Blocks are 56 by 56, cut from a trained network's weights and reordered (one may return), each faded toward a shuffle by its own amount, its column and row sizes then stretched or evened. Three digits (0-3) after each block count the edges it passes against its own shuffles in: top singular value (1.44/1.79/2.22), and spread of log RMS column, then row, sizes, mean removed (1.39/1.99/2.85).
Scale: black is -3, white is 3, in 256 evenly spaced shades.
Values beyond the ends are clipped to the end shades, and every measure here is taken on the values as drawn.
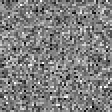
0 0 1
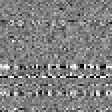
3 0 3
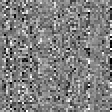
2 3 0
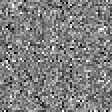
0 1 1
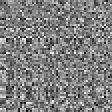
3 1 2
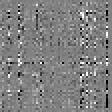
2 3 2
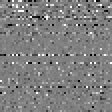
1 0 3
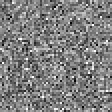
1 0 1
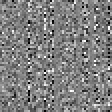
1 3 0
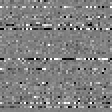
2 0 3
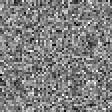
2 0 0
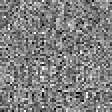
2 1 0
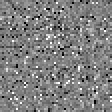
0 1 1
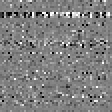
2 0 3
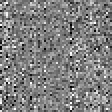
0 3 0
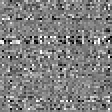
1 1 3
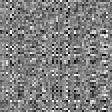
3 3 2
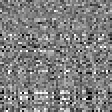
2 0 3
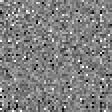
1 1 0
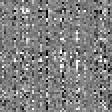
1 3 2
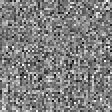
1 0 1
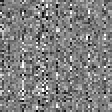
2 3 1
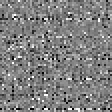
2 1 2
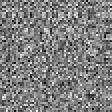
3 1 0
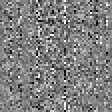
0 3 0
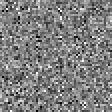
1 1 1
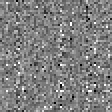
0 2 0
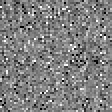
0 1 0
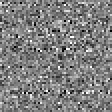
1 0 2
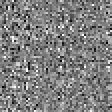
1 2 1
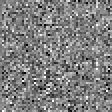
0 2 0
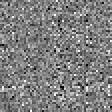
1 1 0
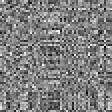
3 1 2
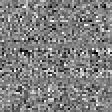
0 1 3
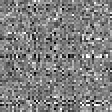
3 2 2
